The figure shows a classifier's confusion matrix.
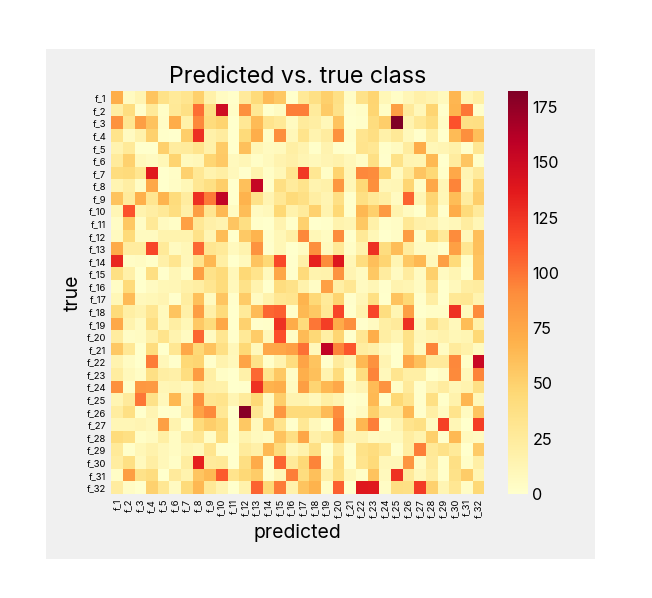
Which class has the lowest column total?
f_11
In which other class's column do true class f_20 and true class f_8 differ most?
f_13
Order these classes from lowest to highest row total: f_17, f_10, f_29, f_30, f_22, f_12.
f_29, f_17, f_12, f_30, f_10, f_22
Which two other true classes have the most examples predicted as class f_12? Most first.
f_26, f_2
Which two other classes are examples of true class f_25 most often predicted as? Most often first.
f_3, f_8
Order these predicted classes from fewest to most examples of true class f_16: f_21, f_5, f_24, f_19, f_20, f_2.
f_24, f_5, f_20, f_21, f_2, f_19
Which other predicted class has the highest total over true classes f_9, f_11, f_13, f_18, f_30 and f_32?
f_8
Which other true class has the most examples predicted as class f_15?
f_19
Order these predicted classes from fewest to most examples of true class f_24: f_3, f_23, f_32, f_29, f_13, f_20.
f_29, f_32, f_23, f_20, f_3, f_13
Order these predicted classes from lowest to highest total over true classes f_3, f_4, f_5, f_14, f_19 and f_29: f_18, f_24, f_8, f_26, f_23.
f_24, f_23, f_26, f_18, f_8
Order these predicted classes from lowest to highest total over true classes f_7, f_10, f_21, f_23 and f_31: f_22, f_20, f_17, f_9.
f_9, f_22, f_20, f_17
